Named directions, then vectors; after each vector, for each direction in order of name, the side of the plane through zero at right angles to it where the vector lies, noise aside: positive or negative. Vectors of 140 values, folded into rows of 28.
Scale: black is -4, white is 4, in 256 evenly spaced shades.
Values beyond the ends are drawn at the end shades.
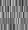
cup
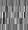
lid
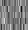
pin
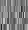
positive, negative, positive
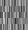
negative, negative, positive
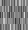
negative, negative, positive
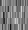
positive, positive, negative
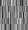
positive, negative, negative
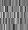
positive, positive, positive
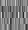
positive, negative, negative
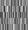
negative, negative, negative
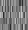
positive, positive, negative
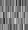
positive, positive, negative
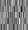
positive, negative, positive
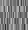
negative, negative, negative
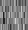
positive, positive, negative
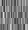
negative, negative, positive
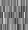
negative, negative, positive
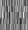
negative, positive, positive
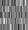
negative, negative, positive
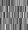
negative, positive, positive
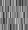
positive, positive, negative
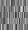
negative, positive, negative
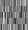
negative, negative, positive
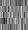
positive, positive, negative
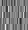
negative, positive, positive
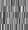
negative, positive, negative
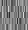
negative, positive, positive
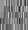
negative, positive, negative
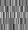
positive, positive, positive
